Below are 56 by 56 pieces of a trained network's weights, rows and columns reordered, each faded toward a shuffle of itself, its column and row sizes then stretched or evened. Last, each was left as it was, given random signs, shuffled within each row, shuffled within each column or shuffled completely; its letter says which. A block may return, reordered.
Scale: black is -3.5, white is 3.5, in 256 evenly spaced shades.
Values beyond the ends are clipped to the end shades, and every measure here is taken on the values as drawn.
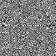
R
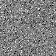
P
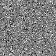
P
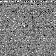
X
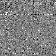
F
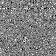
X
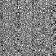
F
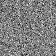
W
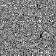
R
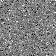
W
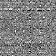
F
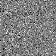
P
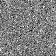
W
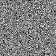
P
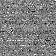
X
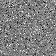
W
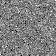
W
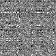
F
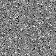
P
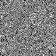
P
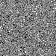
W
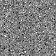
P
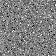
W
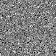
X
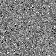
W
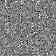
P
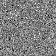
X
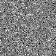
R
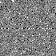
X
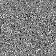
X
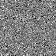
X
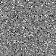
X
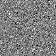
P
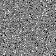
P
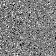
P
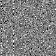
P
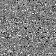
X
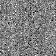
P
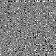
F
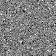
W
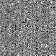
F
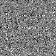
R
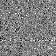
R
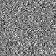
F
